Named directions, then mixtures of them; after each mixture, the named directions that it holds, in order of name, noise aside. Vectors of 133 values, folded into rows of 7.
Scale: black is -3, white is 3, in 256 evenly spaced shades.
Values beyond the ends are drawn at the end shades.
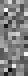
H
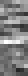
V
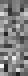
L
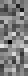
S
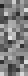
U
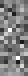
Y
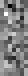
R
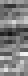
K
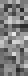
R, S, V.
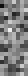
U, V, Y.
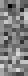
K, L, R.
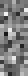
L, U.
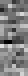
S, V.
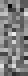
H, L, R.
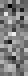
R, S.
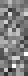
H, Y.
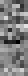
V, Y.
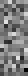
H, S.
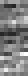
K.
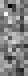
R, V.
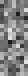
U.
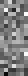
H.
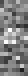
K, V, Y.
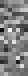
U, V, Y.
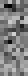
K, R, S.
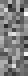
H, L, R.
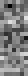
K, L, R.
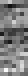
K.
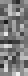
L, V.
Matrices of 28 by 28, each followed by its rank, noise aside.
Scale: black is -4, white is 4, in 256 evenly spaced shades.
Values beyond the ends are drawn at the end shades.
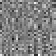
four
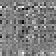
three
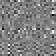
four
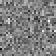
eight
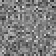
eight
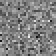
six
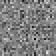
eight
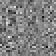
six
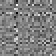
three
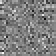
six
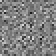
six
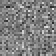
eight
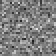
eight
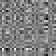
three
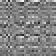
two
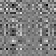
two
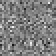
six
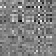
two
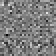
eight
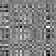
two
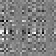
two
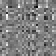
four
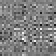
three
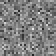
eight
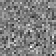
eight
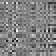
three
